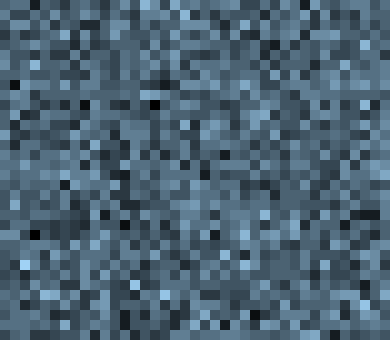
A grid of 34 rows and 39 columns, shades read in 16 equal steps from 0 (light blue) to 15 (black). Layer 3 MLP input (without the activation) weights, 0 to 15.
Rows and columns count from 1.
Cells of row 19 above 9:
9
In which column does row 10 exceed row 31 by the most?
37
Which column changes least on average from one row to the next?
24
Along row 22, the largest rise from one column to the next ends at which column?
11
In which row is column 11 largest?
22
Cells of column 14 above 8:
15
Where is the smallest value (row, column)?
27, 3
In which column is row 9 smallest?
25
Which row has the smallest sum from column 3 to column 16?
26
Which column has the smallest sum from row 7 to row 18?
39
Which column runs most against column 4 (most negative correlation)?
32
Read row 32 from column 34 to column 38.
4 12 8 4 5
